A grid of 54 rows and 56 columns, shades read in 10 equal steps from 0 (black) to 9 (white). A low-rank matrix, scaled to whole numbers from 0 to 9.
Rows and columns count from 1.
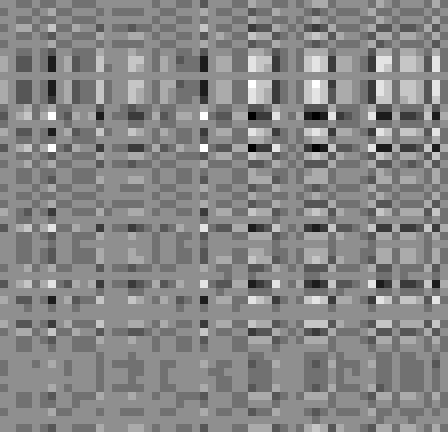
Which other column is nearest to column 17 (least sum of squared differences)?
33
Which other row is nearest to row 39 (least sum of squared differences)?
31
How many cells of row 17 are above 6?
12
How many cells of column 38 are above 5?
2
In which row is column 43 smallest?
15
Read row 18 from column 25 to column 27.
5 3 5
